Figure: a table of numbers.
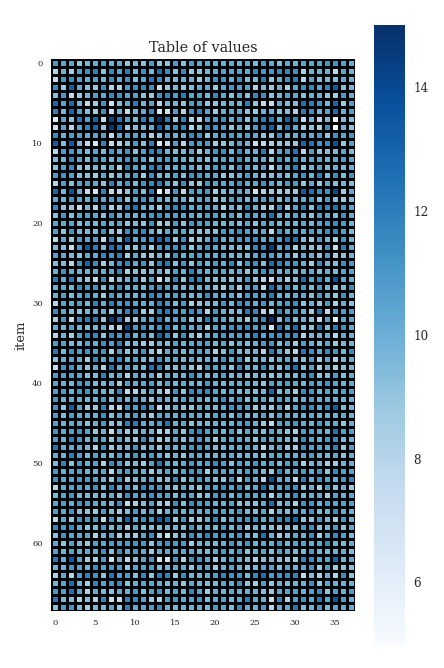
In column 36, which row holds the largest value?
23
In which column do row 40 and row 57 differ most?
13
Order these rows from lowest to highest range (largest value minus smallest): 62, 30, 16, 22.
30, 22, 62, 16
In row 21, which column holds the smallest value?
27
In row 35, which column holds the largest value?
8
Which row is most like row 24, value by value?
35
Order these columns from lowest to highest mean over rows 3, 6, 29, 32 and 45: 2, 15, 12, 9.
9, 15, 2, 12
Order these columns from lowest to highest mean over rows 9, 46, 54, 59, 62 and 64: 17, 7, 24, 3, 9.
7, 9, 24, 3, 17
